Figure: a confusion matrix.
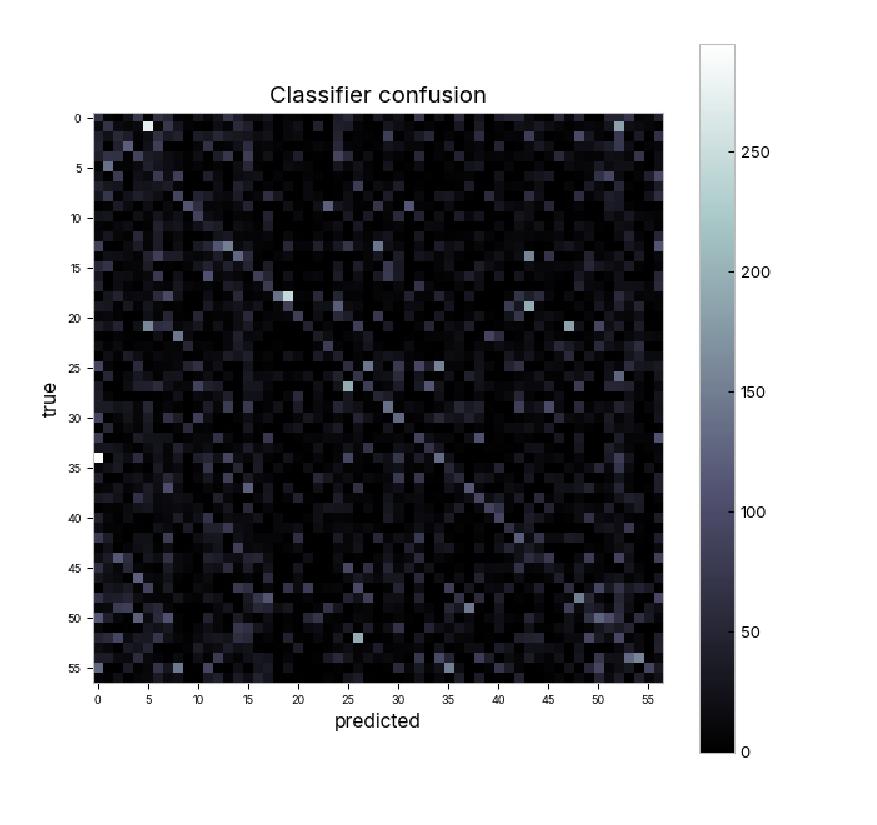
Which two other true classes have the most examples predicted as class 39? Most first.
22, 8
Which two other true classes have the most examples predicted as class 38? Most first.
32, 54
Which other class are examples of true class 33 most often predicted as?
27
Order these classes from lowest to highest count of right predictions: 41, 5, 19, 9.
5, 41, 19, 9
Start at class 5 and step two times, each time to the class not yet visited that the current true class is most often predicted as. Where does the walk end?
52
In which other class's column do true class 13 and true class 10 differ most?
28
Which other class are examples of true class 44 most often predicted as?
2
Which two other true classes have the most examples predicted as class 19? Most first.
18, 47
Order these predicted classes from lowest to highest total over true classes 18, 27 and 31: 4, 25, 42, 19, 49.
49, 4, 42, 25, 19
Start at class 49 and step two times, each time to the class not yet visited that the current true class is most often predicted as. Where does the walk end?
15
